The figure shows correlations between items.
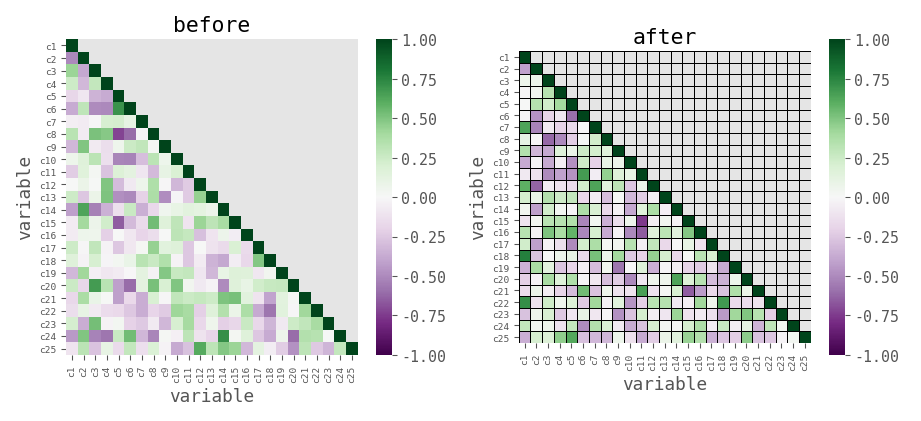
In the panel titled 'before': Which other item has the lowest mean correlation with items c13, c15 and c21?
c5
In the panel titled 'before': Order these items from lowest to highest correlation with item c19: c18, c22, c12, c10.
c12, c18, c22, c10
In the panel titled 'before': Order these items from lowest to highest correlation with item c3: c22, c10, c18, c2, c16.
c2, c22, c16, c18, c10
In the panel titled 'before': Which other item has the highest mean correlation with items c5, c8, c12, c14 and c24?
c25
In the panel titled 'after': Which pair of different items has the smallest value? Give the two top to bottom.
c11, c15
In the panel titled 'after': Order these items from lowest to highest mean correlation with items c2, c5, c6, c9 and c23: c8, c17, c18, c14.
c17, c18, c8, c14
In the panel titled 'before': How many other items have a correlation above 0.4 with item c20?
3
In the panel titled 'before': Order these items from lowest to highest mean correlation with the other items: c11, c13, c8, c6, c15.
c6, c13, c11, c8, c15
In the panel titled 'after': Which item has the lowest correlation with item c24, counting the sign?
c6
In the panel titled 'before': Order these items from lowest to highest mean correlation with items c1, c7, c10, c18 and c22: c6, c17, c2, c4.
c6, c2, c4, c17
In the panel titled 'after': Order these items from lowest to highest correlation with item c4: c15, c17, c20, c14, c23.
c23, c17, c14, c20, c15
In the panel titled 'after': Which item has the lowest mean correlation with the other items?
c10
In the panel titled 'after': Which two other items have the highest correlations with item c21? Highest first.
c11, c6
